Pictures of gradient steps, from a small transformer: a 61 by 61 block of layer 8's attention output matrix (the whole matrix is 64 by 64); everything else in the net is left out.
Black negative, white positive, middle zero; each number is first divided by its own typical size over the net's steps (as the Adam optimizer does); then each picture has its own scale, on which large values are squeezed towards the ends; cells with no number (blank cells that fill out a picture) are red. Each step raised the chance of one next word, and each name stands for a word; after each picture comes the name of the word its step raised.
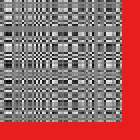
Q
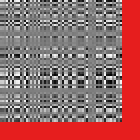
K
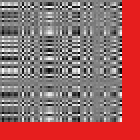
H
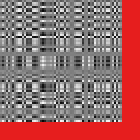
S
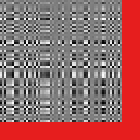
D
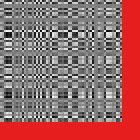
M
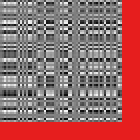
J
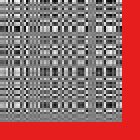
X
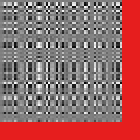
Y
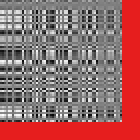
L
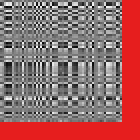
Y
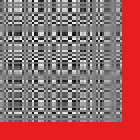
Q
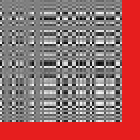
D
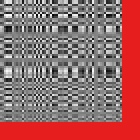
X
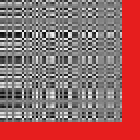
M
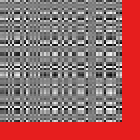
D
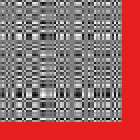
J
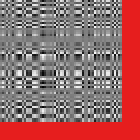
K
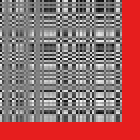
Q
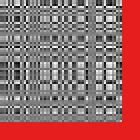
Y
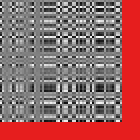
S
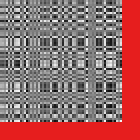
S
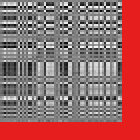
Y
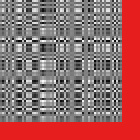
Q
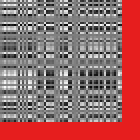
K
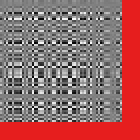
D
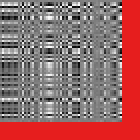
Y
